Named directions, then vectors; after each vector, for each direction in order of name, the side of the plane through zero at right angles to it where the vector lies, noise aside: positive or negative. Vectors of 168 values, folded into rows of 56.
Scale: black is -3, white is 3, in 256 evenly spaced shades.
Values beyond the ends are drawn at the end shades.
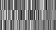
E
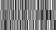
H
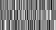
negative, negative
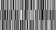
negative, positive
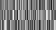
negative, negative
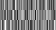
negative, negative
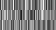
positive, negative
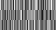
negative, positive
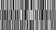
negative, positive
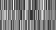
positive, negative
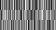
positive, negative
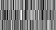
negative, positive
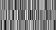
positive, positive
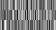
negative, negative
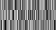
positive, positive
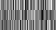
negative, positive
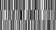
positive, negative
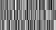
negative, negative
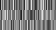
positive, negative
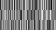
positive, negative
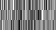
positive, negative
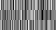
negative, positive
